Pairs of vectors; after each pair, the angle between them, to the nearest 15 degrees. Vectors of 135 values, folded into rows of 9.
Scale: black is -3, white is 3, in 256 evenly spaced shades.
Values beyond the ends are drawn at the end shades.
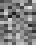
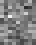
135 degrees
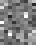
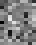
150 degrees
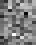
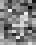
135 degrees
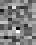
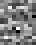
150 degrees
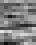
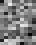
120 degrees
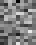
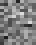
45 degrees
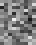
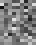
30 degrees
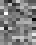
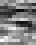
90 degrees
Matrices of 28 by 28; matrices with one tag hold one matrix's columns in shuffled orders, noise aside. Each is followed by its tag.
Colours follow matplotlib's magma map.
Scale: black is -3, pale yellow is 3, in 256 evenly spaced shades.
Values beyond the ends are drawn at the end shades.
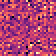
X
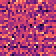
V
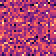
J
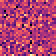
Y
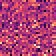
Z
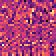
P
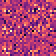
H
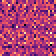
V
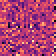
Z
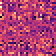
X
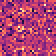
H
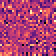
P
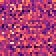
V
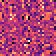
X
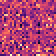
Y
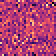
J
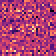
H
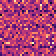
V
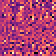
X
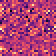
H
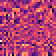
P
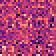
Y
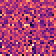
Y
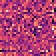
H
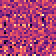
Y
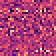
H
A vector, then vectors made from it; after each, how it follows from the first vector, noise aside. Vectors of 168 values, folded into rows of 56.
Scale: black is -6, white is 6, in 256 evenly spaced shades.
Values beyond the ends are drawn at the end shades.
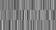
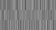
wrapped around, negated, shrunk.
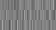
shrunk.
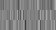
wrapped around, negated, partly zeroed.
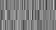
reversed.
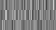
reversed.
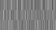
wrapped around, negated, shrunk.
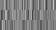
reversed.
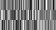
reversed, negated, scaled up.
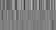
wrapped around, negated, partly zeroed.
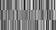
wrapped around, negated, scaled up.
